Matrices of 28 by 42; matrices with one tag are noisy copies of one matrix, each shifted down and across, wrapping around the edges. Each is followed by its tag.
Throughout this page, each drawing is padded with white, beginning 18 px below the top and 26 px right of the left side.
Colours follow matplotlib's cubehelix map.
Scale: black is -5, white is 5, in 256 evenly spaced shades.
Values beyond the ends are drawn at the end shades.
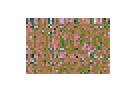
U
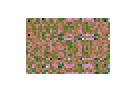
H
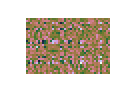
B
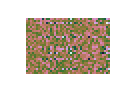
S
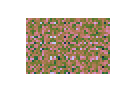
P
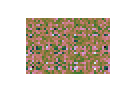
B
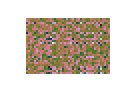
S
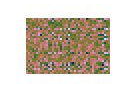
S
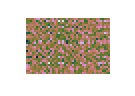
P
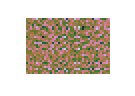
P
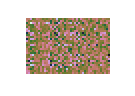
S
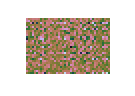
P
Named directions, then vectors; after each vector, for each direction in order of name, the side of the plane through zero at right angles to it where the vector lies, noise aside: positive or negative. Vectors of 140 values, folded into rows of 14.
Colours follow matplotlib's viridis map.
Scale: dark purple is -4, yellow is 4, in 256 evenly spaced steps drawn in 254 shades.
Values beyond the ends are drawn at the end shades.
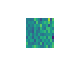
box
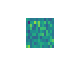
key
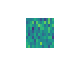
positive, positive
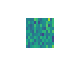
positive, negative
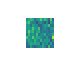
negative, negative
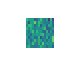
negative, positive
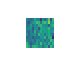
positive, positive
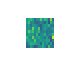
negative, negative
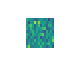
negative, positive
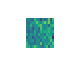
positive, positive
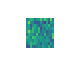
negative, negative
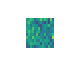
negative, negative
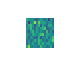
negative, positive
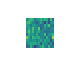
negative, negative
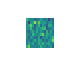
negative, positive
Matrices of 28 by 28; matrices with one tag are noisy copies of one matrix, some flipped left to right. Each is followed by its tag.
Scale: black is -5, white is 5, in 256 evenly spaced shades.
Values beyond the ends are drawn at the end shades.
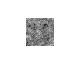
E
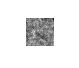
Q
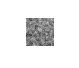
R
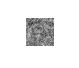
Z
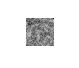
Z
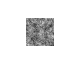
E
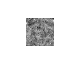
Z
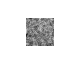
R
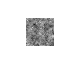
E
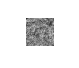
Z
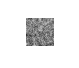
R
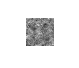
E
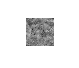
Z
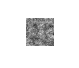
E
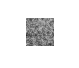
R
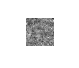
Z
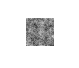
E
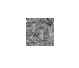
Z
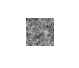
Q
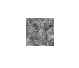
E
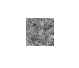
E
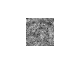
Z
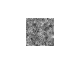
E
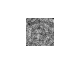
Z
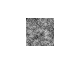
Q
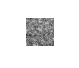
R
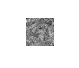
Z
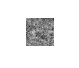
Q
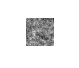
Q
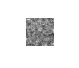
R
